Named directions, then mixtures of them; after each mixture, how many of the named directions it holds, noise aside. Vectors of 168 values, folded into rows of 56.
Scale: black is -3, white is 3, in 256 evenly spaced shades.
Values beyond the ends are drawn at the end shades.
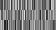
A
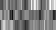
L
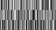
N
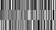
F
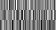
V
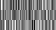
three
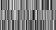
one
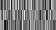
one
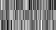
four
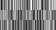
three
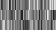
three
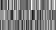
three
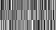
one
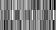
four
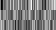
four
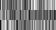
three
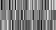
four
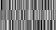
three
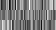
three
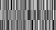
one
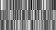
four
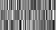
four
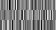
two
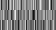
one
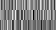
two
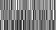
three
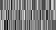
one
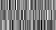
two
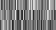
three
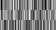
three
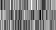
three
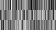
four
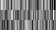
two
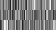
two
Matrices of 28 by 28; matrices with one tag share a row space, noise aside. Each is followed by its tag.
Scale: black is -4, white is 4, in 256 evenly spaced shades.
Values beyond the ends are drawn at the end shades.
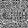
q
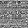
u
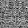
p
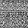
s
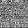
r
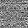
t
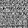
s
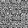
u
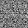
s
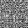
p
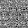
u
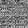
r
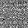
s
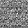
u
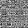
r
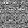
p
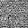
r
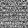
q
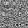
p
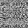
q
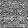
q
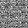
u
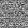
p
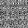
s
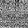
r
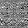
t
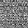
s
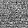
u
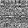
p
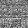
u
